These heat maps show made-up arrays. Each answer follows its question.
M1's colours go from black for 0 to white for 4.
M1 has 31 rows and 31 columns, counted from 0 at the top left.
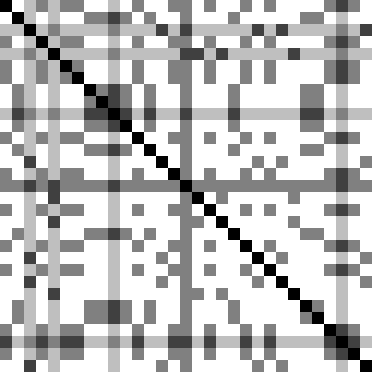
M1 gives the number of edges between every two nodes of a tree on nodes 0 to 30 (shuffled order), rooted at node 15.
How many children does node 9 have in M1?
8
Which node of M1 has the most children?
28
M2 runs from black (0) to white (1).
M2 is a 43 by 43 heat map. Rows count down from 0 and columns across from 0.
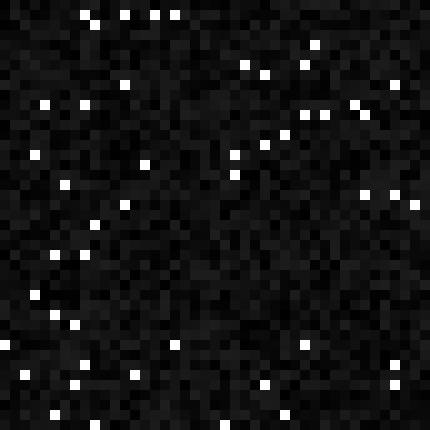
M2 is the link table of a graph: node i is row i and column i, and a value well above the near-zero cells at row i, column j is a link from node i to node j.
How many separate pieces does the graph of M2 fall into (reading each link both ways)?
5
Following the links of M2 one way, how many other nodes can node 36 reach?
3
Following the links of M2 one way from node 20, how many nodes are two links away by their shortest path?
2
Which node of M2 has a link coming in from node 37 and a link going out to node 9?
node 2
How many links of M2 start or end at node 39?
4
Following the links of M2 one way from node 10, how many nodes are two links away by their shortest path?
3
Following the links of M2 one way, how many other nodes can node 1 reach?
7
